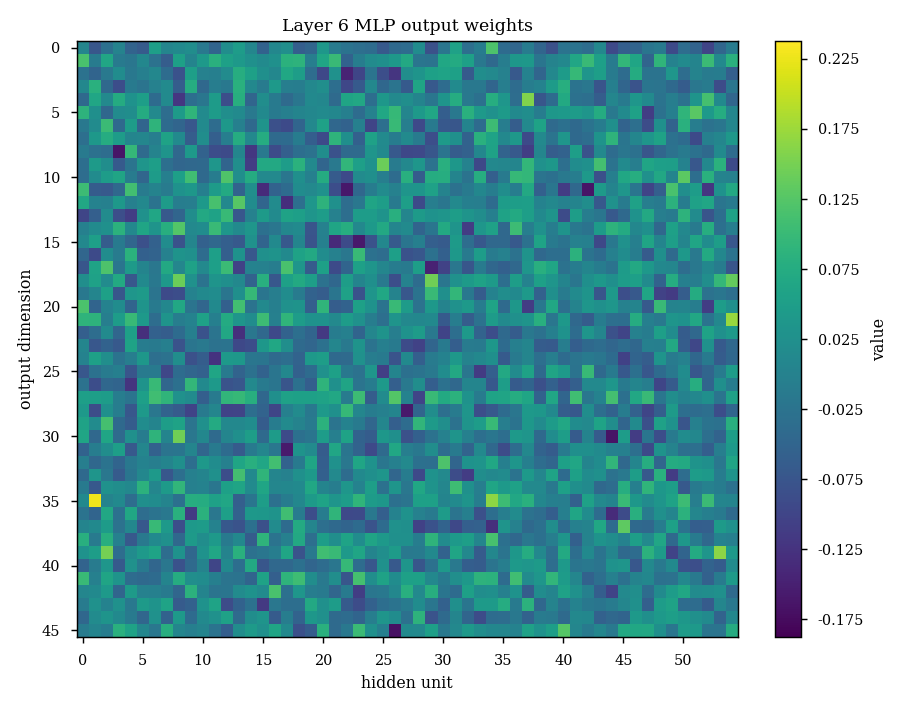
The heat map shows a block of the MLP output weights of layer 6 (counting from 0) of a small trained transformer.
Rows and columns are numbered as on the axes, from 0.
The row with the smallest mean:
8
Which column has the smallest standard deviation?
10
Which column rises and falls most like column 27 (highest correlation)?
46
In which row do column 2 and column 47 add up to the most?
39
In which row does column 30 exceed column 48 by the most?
32
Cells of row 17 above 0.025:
19
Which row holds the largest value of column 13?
12
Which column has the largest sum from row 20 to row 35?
54
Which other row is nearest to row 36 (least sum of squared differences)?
44
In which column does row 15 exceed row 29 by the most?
47
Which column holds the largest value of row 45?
40
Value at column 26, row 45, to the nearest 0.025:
-0.175
